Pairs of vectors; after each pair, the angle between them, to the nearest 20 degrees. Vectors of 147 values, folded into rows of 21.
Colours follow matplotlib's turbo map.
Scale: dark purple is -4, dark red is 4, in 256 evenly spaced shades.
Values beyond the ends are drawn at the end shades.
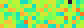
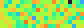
40 degrees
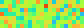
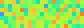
160 degrees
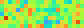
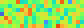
40 degrees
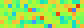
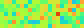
40 degrees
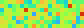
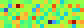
80 degrees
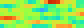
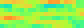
40 degrees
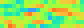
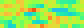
160 degrees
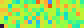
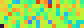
20 degrees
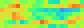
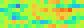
160 degrees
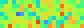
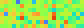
100 degrees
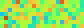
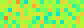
40 degrees
